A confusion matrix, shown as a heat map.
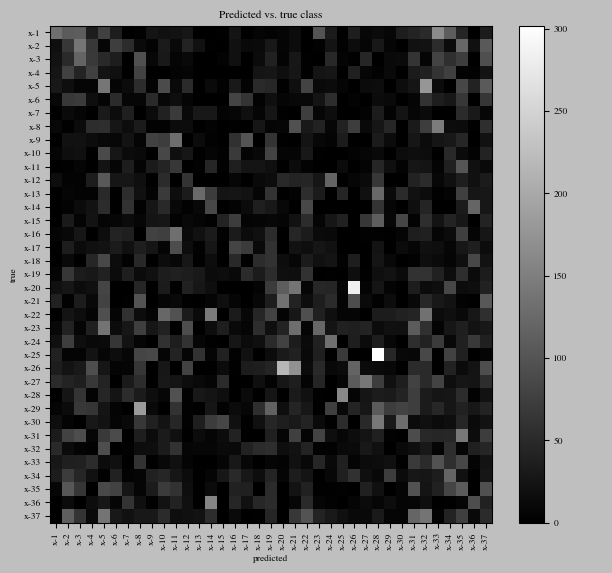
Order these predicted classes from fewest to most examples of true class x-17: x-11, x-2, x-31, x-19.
x-31, x-2, x-19, x-11
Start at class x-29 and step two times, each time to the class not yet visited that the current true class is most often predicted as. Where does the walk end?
x-33
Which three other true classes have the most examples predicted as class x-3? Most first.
x-2, x-1, x-31
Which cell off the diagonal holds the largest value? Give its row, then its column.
x-25, x-28
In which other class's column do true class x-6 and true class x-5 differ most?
x-32
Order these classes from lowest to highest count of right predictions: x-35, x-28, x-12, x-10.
x-28, x-12, x-10, x-35
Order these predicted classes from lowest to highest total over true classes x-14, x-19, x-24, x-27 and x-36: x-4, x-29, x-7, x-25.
x-25, x-29, x-4, x-7
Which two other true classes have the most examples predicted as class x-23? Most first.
x-1, x-31
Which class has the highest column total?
x-5
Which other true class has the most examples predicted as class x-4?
x-26
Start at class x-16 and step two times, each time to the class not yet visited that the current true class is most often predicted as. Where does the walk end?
x-35
